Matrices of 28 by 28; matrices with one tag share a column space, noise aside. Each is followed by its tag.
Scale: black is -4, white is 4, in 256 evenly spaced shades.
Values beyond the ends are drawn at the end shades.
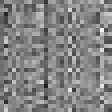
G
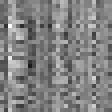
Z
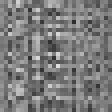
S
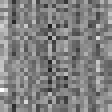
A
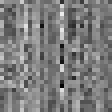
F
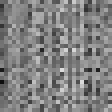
G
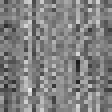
A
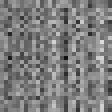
S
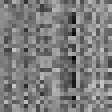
G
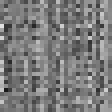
A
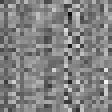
G
